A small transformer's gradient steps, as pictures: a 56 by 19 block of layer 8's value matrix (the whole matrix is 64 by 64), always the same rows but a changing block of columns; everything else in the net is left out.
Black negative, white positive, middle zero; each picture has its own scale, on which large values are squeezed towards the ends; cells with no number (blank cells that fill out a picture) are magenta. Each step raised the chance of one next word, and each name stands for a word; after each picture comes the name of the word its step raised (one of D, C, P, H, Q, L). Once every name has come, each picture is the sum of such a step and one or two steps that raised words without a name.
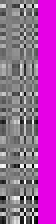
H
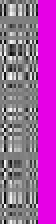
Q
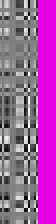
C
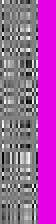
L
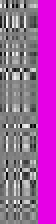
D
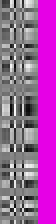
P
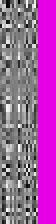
P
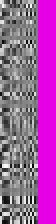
H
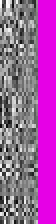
P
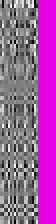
P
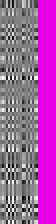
D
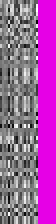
C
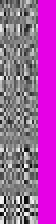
H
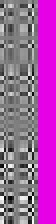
H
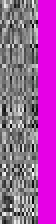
P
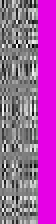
P
